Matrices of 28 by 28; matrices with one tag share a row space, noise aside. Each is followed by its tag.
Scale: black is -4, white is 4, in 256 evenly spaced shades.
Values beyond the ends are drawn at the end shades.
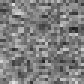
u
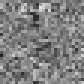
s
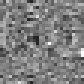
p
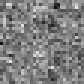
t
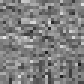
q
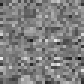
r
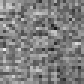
t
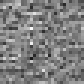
q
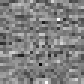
u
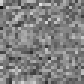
s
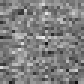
u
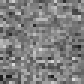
t
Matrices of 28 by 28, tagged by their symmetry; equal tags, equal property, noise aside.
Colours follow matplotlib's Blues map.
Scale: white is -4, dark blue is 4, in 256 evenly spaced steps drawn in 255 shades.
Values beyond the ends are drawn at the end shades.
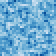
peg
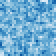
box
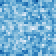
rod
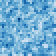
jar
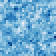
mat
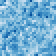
jar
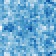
rod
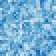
jar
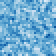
box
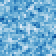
peg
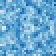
rod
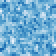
peg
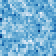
rod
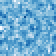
rod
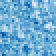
box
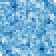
peg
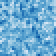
mat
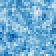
box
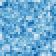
jar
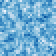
peg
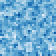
mat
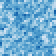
peg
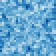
peg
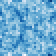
rod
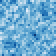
jar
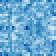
rod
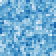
peg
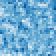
box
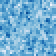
peg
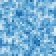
peg
